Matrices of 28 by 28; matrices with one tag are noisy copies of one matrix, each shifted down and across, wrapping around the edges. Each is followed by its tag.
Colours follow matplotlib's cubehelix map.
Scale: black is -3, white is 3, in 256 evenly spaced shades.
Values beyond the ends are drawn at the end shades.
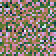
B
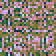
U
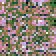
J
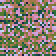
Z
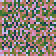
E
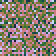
B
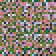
B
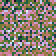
B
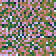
E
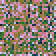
U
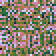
U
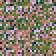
B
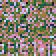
U
